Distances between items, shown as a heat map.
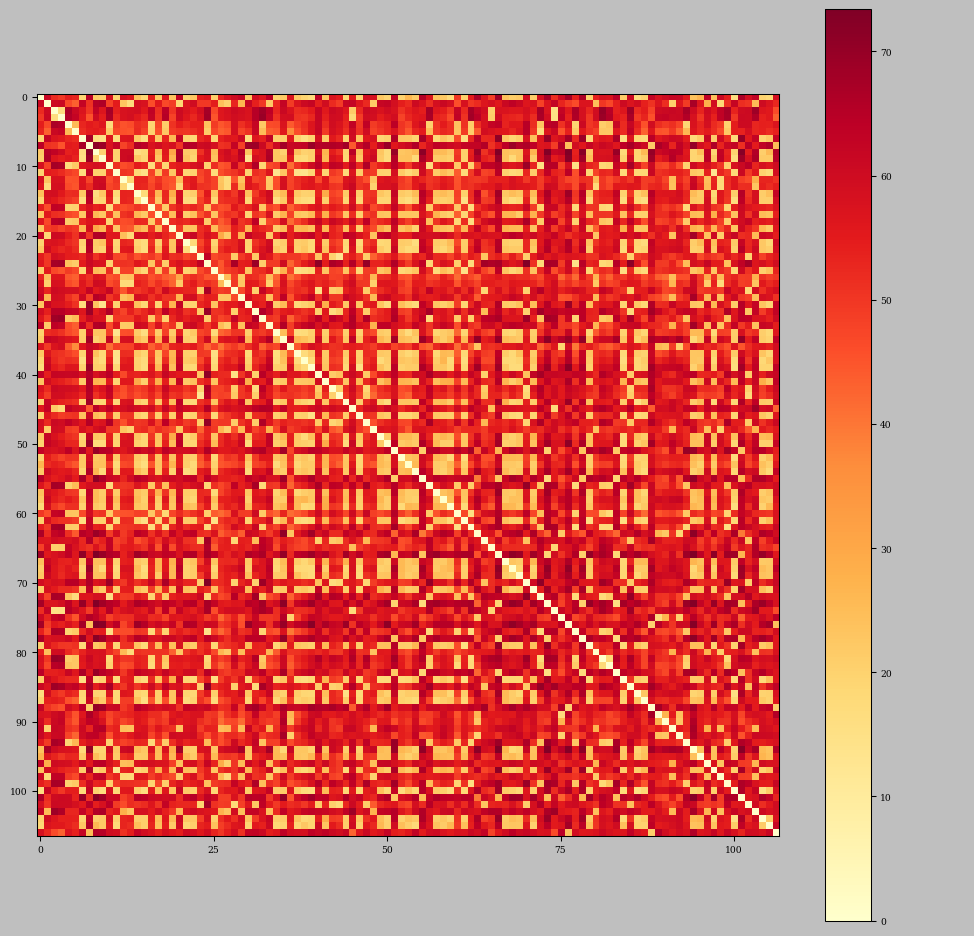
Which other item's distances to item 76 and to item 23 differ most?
43
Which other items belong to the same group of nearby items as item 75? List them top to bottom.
36, 63, 89, 90, 92
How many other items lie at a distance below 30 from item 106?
3
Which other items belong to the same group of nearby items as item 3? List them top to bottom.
2, 45, 65, 74
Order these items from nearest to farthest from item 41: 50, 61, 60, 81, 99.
61, 50, 60, 99, 81
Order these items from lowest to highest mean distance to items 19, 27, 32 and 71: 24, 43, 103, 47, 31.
24, 103, 43, 47, 31
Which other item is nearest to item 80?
13
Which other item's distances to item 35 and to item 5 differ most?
72
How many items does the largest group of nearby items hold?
44
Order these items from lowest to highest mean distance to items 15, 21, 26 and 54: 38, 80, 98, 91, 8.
38, 8, 80, 98, 91
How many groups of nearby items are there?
8
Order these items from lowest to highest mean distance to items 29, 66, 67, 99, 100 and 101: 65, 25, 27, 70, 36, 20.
25, 27, 36, 20, 65, 70
